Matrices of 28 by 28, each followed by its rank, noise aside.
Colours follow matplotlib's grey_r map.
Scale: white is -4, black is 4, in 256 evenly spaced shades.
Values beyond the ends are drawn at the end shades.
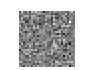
seven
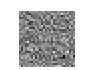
six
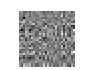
four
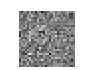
seven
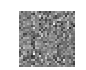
seven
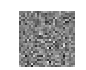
seven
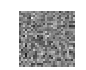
seven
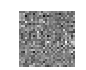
seven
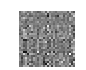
four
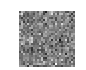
seven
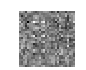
four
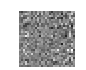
four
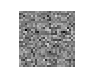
seven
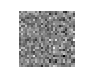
five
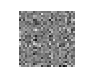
four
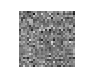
five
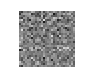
six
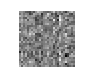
six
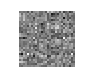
five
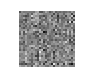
seven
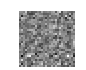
six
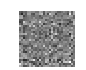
six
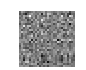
five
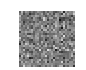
six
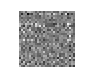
five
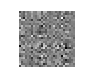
four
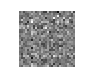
six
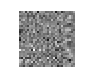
seven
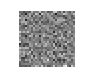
five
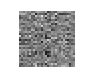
six
